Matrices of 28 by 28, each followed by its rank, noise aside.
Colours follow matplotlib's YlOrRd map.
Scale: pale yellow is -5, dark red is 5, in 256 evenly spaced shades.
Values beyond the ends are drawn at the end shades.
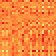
two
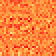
six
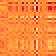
one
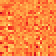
four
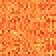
six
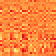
three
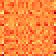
two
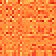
four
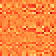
three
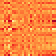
two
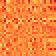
three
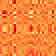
two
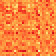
four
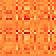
two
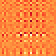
one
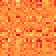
three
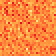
six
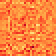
four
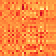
three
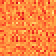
six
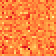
six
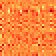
three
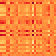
one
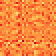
four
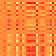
one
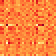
three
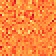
six
